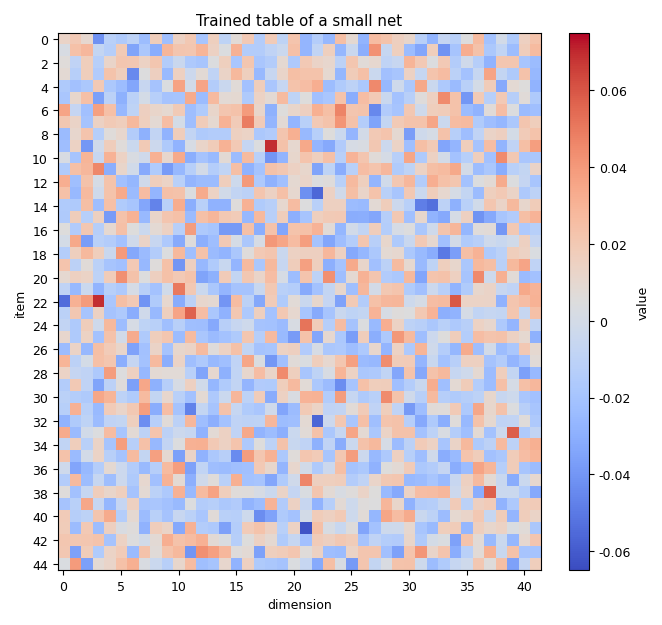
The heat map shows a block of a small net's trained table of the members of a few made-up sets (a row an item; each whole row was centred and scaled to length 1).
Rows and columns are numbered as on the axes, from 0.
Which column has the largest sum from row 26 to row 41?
28
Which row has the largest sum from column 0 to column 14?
42
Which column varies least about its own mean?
20
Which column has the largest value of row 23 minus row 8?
11
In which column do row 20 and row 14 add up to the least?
31
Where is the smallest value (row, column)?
41, 21
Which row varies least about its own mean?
2
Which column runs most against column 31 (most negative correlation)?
36
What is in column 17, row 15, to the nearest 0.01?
0.03
